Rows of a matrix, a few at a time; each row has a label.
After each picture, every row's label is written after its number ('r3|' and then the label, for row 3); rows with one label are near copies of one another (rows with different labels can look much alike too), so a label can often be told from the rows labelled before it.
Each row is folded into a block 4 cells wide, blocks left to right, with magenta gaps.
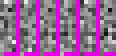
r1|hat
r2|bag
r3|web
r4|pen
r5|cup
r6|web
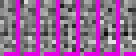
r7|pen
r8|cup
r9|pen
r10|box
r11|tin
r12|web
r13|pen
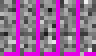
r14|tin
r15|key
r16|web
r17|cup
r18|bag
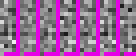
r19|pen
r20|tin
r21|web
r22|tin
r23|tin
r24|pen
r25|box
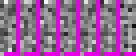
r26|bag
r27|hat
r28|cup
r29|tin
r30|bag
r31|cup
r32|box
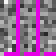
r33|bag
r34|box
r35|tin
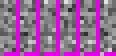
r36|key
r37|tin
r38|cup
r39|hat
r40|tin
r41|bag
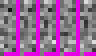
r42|key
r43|hat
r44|hat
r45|tin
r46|hat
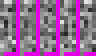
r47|hat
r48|hat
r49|key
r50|pen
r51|hat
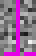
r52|web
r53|tin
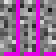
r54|hat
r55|box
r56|web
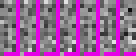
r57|box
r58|bag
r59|hat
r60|bag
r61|box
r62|pen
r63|web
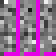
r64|cup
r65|web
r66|hat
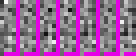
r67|cup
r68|key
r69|web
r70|key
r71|pen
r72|key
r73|pen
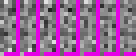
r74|bag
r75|bag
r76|hat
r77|key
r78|hat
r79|box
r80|key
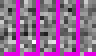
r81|web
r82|pen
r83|tin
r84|key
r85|bag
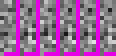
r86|tin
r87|web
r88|pen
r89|web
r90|web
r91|web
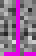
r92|pen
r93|web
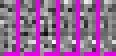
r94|box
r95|tin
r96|pen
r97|hat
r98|hat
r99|hat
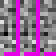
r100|pen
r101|pen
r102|tin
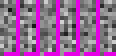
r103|key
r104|box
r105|bag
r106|pen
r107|tin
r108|box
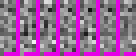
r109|key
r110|pen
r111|hat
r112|key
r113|web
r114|key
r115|hat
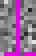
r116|bag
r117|web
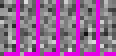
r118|box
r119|bag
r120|key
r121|bag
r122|web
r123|pen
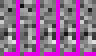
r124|web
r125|box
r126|web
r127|web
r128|web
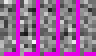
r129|hat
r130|pen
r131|key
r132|web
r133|key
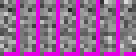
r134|key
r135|box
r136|box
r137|key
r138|key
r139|cup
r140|hat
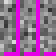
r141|hat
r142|web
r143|key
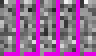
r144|cup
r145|hat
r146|pen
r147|hat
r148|cup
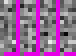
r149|hat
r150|box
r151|tin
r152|tin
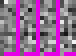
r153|cup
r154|web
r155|tin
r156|pen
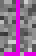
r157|tin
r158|bag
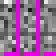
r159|hat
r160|key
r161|cup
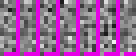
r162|key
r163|hat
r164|key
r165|cup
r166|box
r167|pen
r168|bag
